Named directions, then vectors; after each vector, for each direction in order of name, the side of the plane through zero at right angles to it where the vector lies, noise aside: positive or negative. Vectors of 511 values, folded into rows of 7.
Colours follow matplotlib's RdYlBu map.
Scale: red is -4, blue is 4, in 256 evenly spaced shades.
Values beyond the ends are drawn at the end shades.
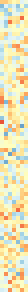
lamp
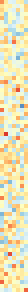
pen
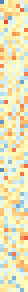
negative, negative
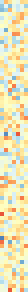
positive, negative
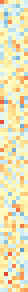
positive, positive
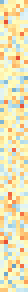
negative, negative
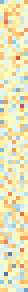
negative, negative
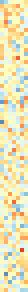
negative, negative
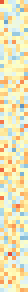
positive, positive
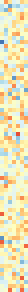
positive, negative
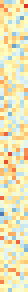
negative, positive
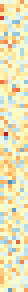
negative, positive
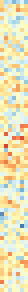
negative, positive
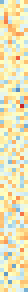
negative, negative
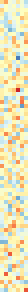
positive, positive
